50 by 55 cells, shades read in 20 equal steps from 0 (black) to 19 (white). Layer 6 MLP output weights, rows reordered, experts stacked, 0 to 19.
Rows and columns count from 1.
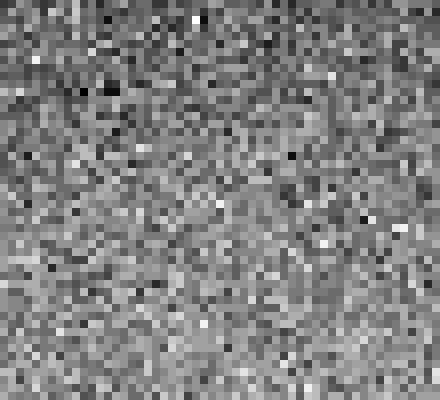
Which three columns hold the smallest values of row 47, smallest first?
37, 54, 14
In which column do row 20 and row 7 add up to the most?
12
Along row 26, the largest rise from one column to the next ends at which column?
39
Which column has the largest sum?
5
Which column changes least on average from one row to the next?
6
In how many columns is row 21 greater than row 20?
25
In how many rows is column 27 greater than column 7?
29
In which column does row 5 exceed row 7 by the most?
34
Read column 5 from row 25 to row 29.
10 11 11 15 9
